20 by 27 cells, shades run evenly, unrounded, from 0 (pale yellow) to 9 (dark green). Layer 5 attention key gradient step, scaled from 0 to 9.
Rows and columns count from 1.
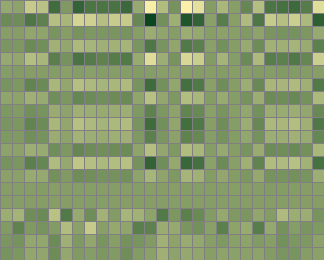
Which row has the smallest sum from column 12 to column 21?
1
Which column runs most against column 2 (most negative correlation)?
6
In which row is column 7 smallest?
2
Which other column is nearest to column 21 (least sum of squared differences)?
15
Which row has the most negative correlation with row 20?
17
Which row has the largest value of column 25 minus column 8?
18
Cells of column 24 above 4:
12
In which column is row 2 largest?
13
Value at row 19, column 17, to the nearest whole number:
4
